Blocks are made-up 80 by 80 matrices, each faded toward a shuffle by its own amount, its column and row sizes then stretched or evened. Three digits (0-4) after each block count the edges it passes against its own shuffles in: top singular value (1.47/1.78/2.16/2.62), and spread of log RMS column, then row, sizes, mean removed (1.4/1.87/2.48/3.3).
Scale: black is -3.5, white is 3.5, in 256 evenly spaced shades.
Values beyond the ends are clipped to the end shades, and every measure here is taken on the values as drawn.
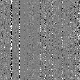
2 4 0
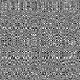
4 1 4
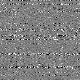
0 1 4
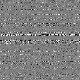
3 0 4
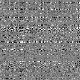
3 1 4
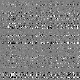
3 2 4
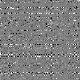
3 2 4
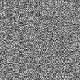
3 2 0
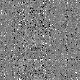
1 3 1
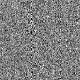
1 2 0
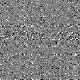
2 1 3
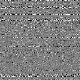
3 0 4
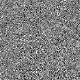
1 3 1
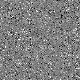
0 2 1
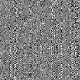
3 3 0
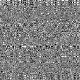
3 0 3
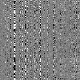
4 4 0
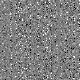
0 3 0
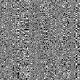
3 3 0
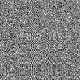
3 1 0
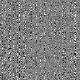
2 4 1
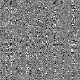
2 3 1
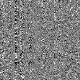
2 3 0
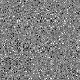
2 0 2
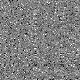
2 0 0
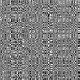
4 4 0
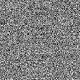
2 0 1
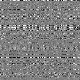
4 0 4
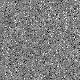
0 1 0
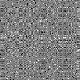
4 0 2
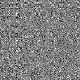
2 2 2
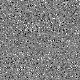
0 0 2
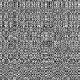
4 1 4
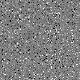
1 2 0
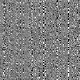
3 4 0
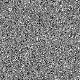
0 1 1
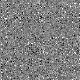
1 2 2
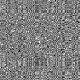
4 1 0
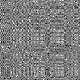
4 1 0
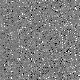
1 2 0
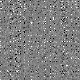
0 3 3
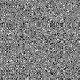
3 0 1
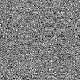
3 0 1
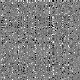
3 3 1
